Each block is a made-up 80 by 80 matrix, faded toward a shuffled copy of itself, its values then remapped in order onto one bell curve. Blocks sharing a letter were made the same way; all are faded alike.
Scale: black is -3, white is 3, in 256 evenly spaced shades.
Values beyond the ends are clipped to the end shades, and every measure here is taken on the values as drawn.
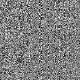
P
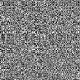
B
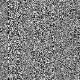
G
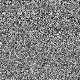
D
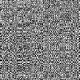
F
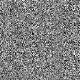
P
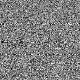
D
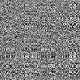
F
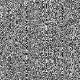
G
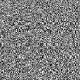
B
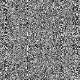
P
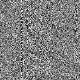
G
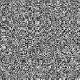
B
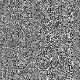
G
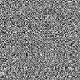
B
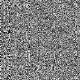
P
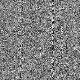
P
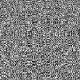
B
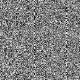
P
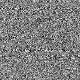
D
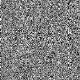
P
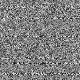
D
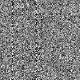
P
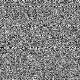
D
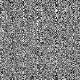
P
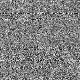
D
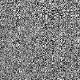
P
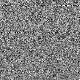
D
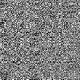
B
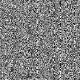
G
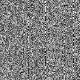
G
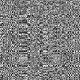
F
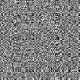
F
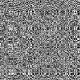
F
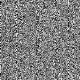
G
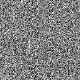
G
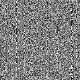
G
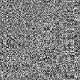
B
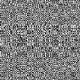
F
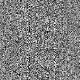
G
